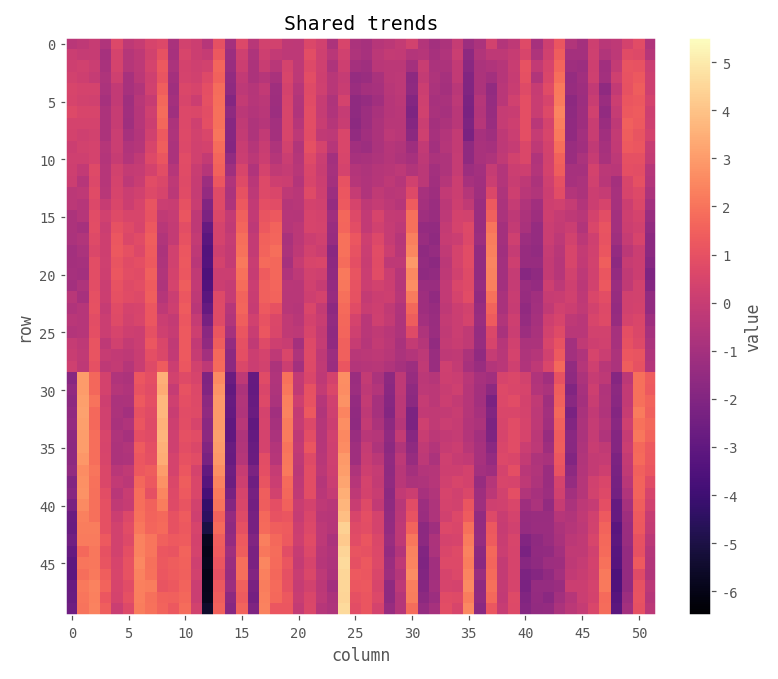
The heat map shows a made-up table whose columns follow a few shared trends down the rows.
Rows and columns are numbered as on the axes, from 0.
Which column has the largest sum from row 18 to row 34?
24
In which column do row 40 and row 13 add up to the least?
12
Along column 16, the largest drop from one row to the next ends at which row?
29
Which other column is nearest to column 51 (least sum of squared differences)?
38
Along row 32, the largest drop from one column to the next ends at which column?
14
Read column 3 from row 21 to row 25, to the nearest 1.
0 0 0 0 0
